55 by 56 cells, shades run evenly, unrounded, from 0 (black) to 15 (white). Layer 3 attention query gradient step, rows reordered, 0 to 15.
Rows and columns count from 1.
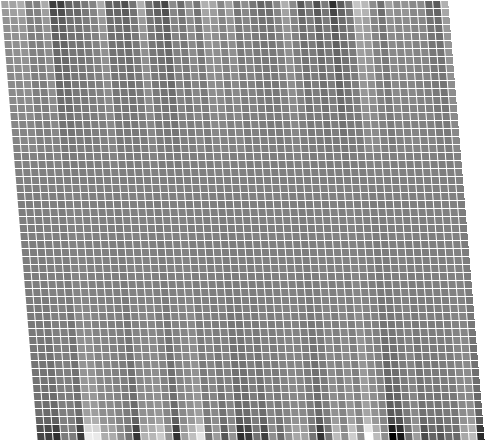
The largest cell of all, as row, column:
55, 42
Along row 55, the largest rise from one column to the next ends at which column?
7
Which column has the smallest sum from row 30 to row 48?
45
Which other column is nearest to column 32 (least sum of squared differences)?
11
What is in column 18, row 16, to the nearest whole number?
8
